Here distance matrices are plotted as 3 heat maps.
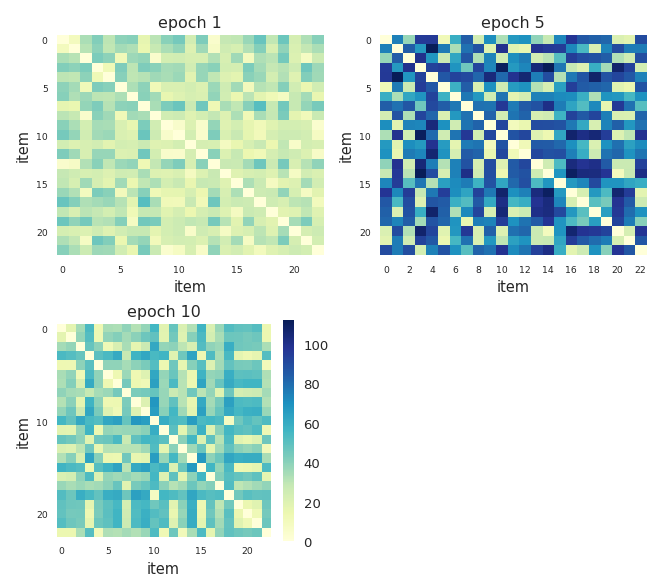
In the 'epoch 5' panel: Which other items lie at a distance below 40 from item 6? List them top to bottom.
1, 9, 11, 12, 18
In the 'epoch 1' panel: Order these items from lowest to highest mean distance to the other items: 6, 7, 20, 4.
20, 6, 4, 7
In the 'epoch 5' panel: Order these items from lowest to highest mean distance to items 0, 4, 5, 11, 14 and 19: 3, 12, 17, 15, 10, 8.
8, 10, 15, 12, 17, 3
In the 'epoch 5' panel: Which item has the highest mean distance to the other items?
4
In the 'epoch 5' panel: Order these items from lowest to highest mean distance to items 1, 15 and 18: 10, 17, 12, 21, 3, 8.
12, 17, 3, 21, 8, 10
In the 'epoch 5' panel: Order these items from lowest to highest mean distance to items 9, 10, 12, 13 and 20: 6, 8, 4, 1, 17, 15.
8, 6, 1, 15, 17, 4
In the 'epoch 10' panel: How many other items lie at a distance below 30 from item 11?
6
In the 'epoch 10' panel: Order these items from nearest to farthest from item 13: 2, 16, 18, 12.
16, 2, 12, 18
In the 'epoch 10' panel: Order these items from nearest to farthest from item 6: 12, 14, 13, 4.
14, 13, 4, 12
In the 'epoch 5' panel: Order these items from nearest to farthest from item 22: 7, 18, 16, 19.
16, 19, 7, 18
